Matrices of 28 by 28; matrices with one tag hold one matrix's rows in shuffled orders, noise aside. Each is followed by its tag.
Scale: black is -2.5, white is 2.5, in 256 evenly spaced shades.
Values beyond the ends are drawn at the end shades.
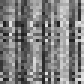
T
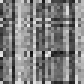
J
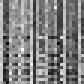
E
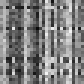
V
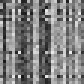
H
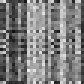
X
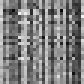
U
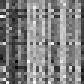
X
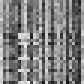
U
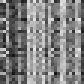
X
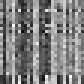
H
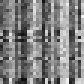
T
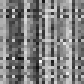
V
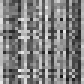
U
